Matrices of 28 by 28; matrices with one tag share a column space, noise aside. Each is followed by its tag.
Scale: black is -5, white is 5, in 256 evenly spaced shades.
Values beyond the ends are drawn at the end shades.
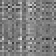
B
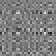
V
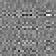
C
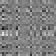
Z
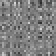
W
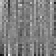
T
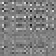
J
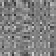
W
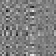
Z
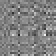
Z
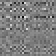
J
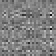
C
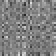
W
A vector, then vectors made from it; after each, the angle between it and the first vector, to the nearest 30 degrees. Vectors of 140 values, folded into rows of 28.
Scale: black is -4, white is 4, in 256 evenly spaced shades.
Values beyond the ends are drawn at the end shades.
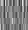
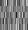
90 degrees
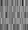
120 degrees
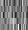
60 degrees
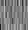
150 degrees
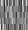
30 degrees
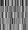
150 degrees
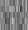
60 degrees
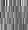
60 degrees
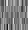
120 degrees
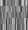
60 degrees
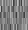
60 degrees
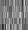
120 degrees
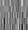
90 degrees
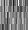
60 degrees
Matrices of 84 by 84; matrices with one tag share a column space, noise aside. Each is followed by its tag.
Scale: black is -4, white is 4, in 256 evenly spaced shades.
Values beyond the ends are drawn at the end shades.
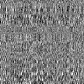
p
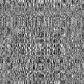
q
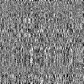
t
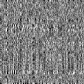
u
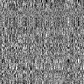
q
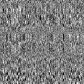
p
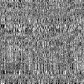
u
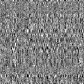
t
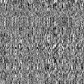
q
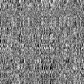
q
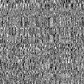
q
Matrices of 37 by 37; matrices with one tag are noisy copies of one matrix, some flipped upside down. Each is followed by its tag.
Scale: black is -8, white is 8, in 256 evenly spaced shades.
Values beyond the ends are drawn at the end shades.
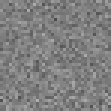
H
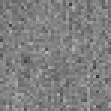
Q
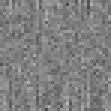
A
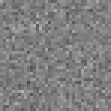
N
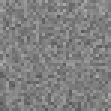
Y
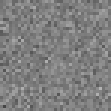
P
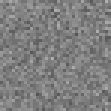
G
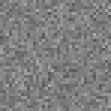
H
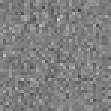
N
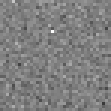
Y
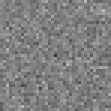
Y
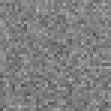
Y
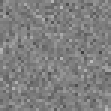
H
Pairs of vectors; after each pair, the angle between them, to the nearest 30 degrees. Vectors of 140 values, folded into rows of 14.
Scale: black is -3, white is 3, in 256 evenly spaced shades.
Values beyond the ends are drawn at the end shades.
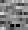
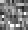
150 degrees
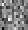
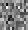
120 degrees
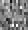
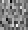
30 degrees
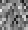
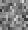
150 degrees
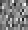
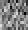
90 degrees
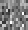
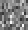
30 degrees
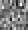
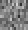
150 degrees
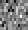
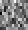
120 degrees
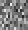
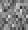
120 degrees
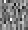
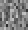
60 degrees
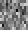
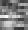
90 degrees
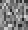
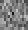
30 degrees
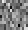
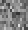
150 degrees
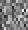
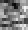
90 degrees
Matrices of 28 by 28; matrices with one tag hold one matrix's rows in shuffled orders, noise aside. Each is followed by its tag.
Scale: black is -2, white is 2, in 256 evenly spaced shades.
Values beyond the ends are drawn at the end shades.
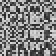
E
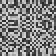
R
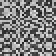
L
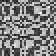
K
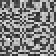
K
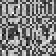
R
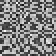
L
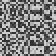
E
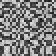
L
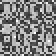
L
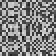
R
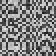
R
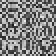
R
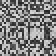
E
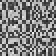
R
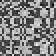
K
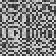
R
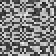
K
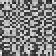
L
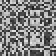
E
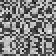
L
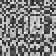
E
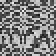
K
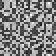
L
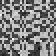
K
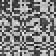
K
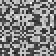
K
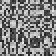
E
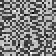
L
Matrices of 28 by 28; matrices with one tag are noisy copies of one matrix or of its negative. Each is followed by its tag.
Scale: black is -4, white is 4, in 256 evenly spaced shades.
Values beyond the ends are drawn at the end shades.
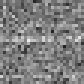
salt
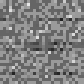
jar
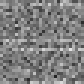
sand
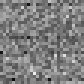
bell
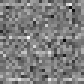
bell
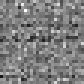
salt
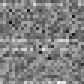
sand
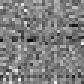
salt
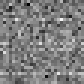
jar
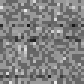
salt
